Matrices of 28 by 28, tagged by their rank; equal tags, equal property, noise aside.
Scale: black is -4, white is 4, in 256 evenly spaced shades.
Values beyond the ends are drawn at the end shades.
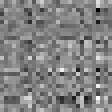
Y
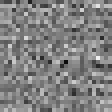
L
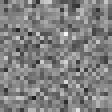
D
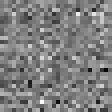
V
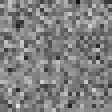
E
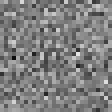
L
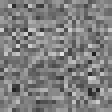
L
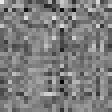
V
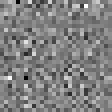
L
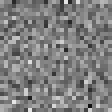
D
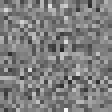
E
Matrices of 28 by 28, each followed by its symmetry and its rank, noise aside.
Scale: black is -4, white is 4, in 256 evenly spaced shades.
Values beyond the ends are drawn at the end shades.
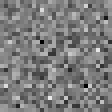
symmetric, rank six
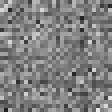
symmetric, rank eight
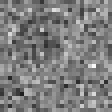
no symmetry, rank seven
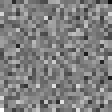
antisymmetric, rank eight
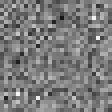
symmetric, rank seven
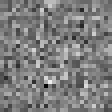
no symmetry, rank eight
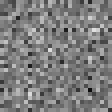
symmetric, rank seven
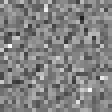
symmetric, rank eight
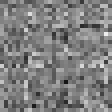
antisymmetric, rank six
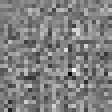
antisymmetric, rank six
